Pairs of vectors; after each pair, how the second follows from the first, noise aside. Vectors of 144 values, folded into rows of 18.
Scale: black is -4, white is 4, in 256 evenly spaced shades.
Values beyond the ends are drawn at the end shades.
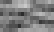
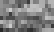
wrapped around.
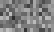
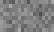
reversed, shrunk.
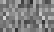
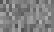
reversed, shrunk.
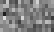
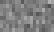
wrapped around, negated, shrunk.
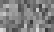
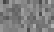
wrapped around, negated, shrunk.
